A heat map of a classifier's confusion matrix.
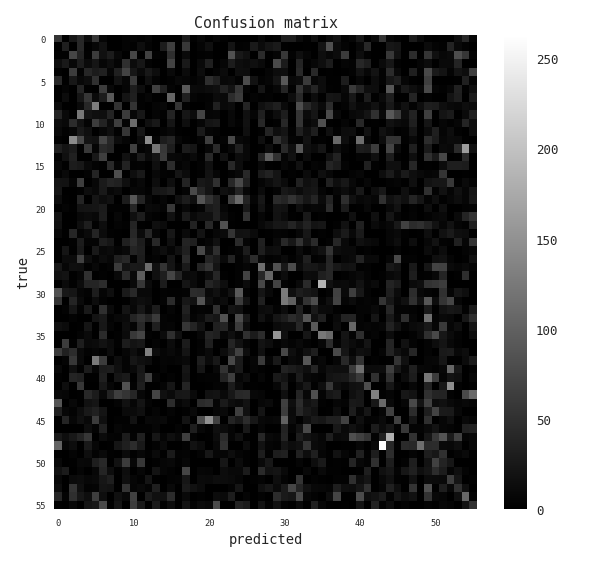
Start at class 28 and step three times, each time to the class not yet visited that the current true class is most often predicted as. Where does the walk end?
3
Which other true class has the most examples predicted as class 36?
35
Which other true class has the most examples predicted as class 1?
36
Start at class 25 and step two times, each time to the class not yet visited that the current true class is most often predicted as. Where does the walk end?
24
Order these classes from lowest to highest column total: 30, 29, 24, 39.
39, 29, 24, 30
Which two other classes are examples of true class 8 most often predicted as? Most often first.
5, 32
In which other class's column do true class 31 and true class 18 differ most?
30
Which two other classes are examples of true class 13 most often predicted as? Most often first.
54, 32
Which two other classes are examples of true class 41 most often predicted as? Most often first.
52, 9
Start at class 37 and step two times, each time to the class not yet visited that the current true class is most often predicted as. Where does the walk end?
2
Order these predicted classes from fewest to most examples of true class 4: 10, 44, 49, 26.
26, 10, 44, 49
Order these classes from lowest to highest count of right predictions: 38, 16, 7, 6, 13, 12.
16, 38, 6, 7, 13, 12
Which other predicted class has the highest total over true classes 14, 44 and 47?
51
